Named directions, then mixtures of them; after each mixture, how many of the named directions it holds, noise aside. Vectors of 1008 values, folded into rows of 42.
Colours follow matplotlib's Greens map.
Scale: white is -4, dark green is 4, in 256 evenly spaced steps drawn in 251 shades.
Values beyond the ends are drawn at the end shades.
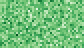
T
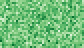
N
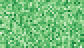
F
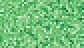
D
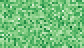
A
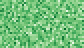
two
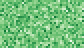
one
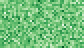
four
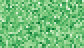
four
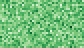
four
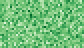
two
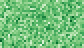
two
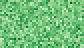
four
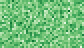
two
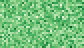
two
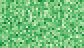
one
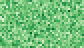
three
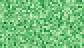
two
